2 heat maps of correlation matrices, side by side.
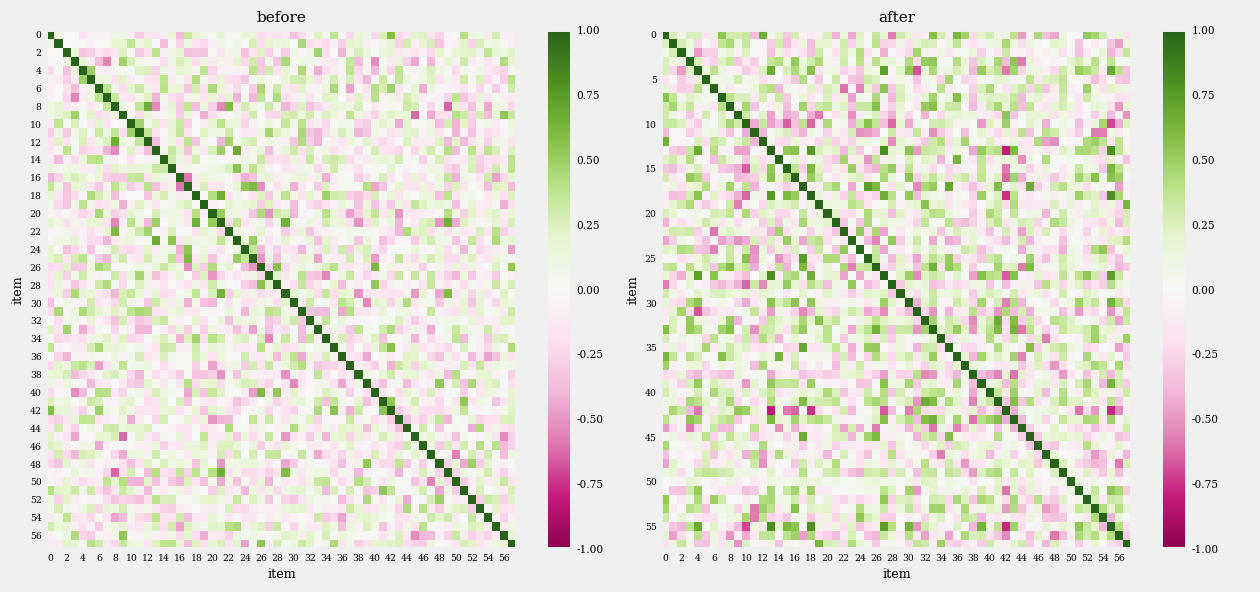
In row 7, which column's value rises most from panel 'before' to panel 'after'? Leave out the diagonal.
3
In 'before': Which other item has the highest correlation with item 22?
8
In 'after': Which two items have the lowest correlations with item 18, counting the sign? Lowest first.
42, 10
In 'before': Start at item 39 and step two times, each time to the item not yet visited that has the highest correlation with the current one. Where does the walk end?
52
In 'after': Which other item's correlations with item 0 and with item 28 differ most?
12
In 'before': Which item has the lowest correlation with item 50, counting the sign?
47
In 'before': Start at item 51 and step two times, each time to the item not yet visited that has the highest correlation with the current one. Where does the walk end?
42
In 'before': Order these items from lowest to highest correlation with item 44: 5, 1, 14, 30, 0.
0, 14, 5, 1, 30
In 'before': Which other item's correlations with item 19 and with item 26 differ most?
40
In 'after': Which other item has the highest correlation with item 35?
17
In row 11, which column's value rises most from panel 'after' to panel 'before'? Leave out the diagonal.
10
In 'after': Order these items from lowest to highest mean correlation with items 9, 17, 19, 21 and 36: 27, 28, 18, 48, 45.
28, 18, 27, 48, 45
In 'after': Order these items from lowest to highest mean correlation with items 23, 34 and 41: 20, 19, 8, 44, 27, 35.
35, 44, 8, 20, 27, 19
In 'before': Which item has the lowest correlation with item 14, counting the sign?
1
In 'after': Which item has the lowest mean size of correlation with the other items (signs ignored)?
50
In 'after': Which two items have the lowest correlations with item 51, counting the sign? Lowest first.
42, 31
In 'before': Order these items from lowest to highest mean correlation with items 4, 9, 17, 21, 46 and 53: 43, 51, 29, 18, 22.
43, 22, 18, 51, 29
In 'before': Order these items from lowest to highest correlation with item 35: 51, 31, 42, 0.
31, 51, 0, 42
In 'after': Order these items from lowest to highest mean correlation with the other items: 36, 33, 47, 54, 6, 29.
47, 54, 6, 29, 36, 33
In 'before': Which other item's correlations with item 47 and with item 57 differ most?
9
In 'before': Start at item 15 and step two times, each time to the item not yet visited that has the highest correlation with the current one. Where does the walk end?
13
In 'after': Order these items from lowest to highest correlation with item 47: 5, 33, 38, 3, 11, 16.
33, 16, 3, 38, 5, 11
